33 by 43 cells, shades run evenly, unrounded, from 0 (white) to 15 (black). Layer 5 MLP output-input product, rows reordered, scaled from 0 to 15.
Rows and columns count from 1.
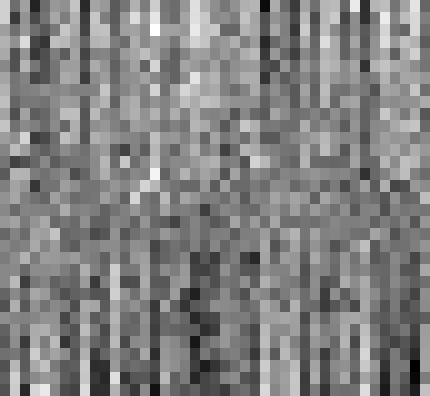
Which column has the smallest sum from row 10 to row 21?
16
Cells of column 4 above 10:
7
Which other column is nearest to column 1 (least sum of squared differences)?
8
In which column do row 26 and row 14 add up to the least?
27
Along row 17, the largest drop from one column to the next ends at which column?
14
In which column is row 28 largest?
21
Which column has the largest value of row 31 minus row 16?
42
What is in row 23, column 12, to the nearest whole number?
3
